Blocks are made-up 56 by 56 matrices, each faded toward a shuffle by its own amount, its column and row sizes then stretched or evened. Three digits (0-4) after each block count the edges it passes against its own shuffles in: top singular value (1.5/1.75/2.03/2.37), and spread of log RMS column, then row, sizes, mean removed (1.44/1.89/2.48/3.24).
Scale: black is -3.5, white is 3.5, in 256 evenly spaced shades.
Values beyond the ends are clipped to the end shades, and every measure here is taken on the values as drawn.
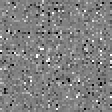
0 2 1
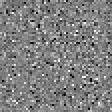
2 0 0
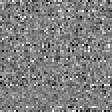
0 0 3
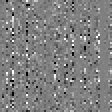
0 4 0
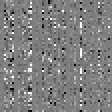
2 4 2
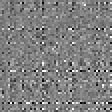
4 2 3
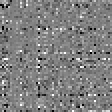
2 3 3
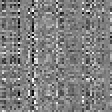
4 4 1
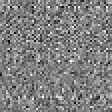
3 1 2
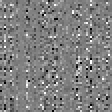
2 4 0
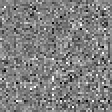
1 2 1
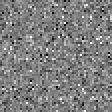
0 1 1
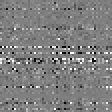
3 1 4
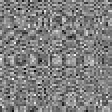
4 1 0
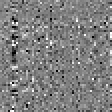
3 3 1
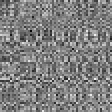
4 0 3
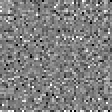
3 0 1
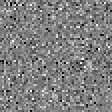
2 0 1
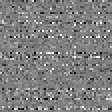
0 0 4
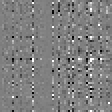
4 4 2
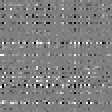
4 2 4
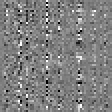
2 4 1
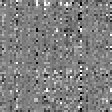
1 4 2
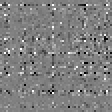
0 2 3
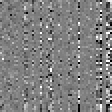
4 4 0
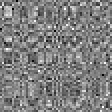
4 0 1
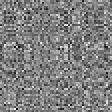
3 2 2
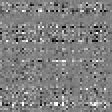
1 2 4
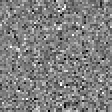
1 1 0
